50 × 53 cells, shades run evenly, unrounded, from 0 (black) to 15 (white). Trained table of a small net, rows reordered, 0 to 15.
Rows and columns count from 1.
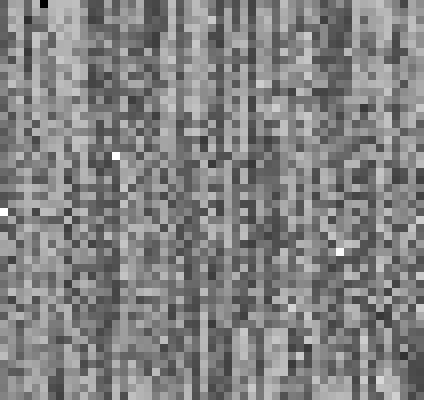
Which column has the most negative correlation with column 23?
31
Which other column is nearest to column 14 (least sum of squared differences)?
27
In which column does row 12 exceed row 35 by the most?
10
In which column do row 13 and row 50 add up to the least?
14
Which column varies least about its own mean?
13
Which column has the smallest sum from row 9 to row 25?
32
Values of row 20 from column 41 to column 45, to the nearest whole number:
10 7 6 6 9
